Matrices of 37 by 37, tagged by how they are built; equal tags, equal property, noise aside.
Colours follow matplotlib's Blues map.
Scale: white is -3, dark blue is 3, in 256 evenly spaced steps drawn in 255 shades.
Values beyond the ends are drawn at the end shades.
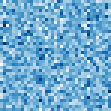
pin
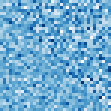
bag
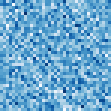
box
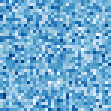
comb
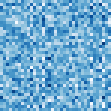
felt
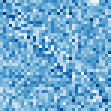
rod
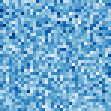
comb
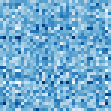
felt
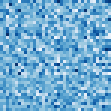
felt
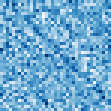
box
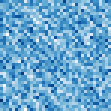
box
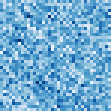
box
